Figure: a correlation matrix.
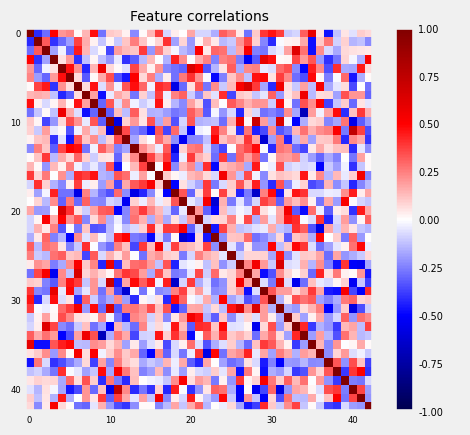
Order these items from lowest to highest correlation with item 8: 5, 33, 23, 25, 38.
33, 38, 5, 23, 25
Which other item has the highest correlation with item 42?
3
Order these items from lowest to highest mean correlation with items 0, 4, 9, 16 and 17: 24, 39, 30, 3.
39, 30, 3, 24
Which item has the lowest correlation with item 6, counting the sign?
18
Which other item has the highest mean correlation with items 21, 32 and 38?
4
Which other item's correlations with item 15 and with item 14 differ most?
2
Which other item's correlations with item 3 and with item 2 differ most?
27
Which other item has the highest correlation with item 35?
0
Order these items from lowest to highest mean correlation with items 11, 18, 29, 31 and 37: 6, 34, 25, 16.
6, 16, 25, 34
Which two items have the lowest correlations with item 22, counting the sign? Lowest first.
36, 23
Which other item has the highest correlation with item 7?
34
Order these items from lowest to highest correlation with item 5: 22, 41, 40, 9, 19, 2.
40, 2, 41, 22, 9, 19
